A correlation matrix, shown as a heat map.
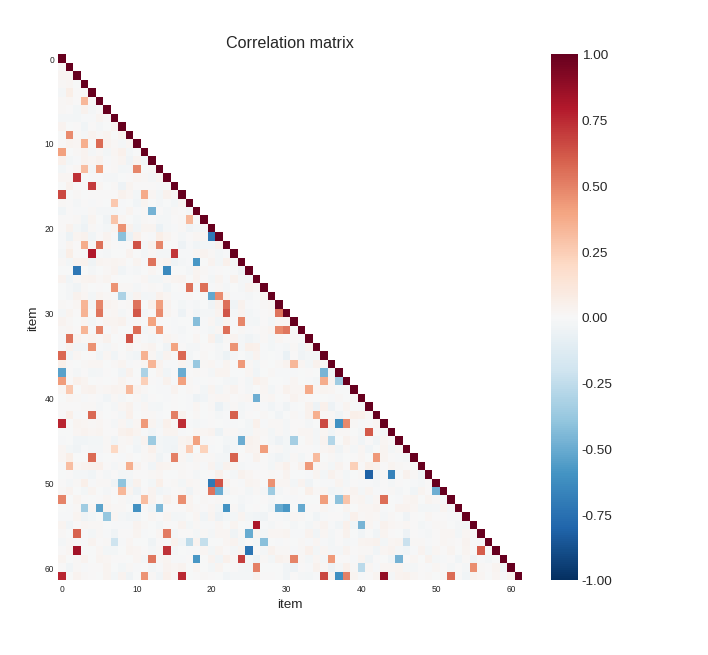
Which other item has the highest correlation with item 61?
43
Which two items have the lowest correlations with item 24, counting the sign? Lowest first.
18, 45
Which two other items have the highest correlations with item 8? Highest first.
20, 51
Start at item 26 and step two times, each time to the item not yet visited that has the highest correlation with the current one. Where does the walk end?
60
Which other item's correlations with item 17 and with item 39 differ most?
27
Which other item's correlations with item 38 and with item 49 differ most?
41
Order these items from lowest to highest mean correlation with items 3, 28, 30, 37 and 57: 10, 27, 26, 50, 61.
61, 27, 26, 50, 10
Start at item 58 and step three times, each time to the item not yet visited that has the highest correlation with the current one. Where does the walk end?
56
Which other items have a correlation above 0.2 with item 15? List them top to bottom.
4, 23, 34, 42, 47
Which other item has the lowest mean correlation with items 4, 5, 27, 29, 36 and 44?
53
